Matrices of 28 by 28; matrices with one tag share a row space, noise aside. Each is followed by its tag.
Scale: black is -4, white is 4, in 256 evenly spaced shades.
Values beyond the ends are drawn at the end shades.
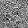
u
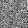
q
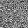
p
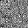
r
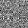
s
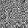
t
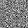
t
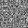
q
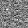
u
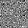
s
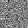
r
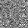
s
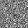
t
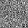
t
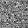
u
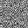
p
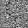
u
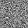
t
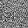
p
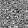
u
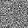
r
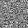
q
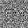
p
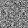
s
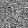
u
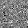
q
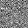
r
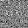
r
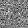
r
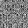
p
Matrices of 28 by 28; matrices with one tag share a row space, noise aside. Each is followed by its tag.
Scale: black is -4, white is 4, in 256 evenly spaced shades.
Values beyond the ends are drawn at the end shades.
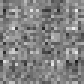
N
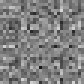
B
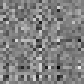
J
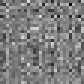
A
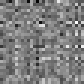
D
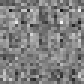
B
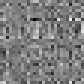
A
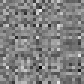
J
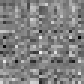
B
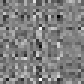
J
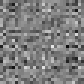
N
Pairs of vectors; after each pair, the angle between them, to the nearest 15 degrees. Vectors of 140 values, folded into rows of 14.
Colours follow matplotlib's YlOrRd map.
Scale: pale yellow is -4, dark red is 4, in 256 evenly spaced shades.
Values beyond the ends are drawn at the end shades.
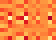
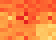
60 degrees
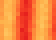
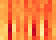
90 degrees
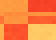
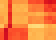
45 degrees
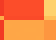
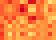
60 degrees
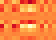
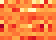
60 degrees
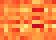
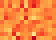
105 degrees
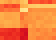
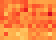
135 degrees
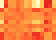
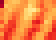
105 degrees
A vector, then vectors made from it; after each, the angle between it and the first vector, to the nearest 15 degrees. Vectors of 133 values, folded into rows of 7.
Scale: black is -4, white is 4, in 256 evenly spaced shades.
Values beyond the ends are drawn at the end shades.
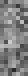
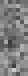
150 degrees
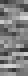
75 degrees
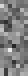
105 degrees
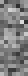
45 degrees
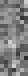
30 degrees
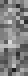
15 degrees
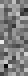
105 degrees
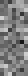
105 degrees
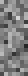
60 degrees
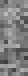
30 degrees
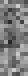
165 degrees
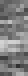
75 degrees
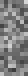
45 degrees
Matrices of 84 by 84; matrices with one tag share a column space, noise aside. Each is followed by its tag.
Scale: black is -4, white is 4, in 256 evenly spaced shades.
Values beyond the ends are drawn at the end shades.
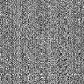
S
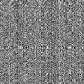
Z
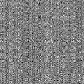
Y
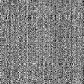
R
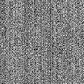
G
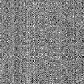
Y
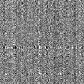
Z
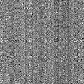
Y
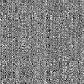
R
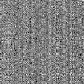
S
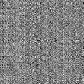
Y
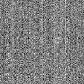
S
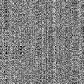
G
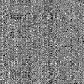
R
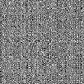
Y
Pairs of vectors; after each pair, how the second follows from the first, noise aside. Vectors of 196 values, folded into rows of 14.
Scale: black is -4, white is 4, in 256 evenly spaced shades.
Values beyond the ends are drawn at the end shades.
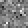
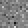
wrapped around, negated, partly zeroed.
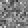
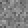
negated, shrunk.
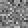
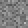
wrapped around, negated, shrunk.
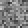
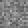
wrapped around, negated, shrunk.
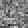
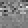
wrapped around, negated, partly zeroed.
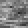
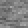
negated, shrunk.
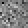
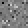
partly zeroed.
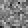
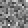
reversed, negated.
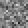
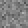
wrapped around, shrunk.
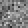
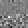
partly zeroed.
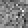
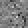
partly zeroed.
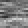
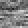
reversed, negated.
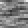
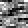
scaled up.
